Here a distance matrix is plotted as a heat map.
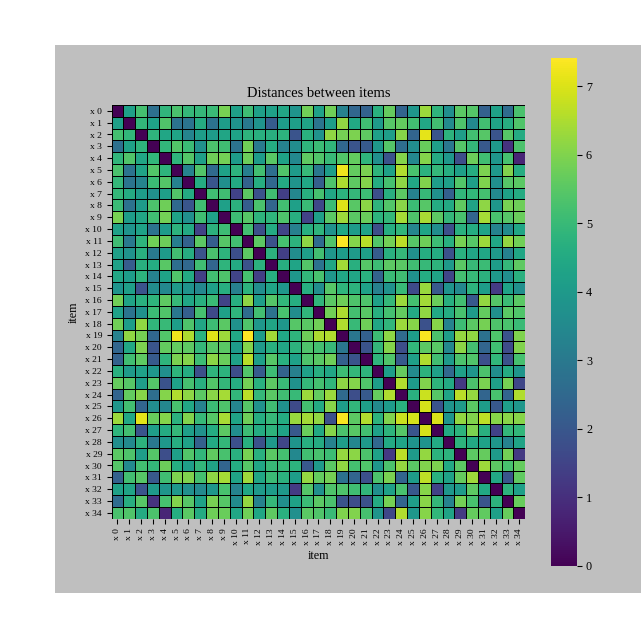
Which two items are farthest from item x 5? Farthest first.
x 19, x 24
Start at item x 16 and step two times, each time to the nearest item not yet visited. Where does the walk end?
x 30
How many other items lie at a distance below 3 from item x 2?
4
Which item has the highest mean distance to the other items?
x 26
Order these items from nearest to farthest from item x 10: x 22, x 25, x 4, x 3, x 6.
x 22, x 3, x 25, x 4, x 6
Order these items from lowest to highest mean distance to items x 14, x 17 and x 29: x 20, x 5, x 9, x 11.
x 5, x 11, x 9, x 20
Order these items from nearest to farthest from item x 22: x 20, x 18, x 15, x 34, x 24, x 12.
x 12, x 15, x 34, x 18, x 20, x 24
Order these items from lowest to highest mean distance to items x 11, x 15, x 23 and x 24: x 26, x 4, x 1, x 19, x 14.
x 4, x 1, x 14, x 19, x 26
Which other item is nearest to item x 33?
x 3
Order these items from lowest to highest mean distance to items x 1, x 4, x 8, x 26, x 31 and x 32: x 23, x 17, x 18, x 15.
x 15, x 17, x 18, x 23
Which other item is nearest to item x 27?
x 32
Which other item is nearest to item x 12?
x 14
